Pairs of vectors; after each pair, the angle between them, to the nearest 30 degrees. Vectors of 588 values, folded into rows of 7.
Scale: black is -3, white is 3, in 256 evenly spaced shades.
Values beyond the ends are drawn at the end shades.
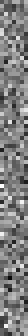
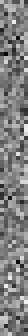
150 degrees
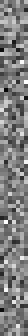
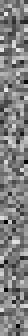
150 degrees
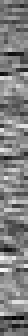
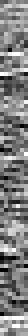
150 degrees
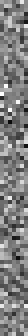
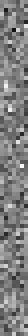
60 degrees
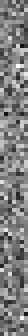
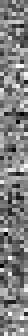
30 degrees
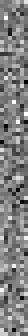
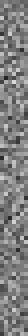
120 degrees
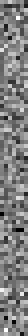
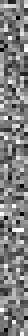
150 degrees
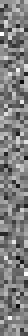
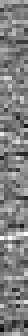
60 degrees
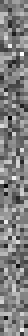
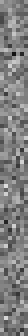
150 degrees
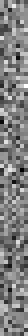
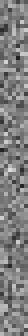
30 degrees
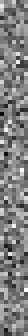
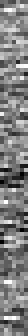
120 degrees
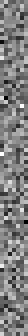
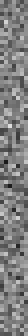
90 degrees
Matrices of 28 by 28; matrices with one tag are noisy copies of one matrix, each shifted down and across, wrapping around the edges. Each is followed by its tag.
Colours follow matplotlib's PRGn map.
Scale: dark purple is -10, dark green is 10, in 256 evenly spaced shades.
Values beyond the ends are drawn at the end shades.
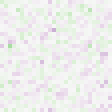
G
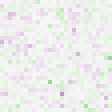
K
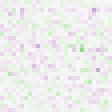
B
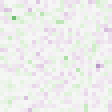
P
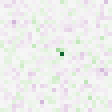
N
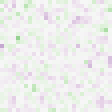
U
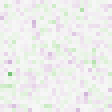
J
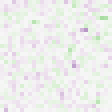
P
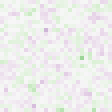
K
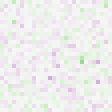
B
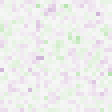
G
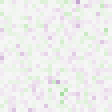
B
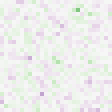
K
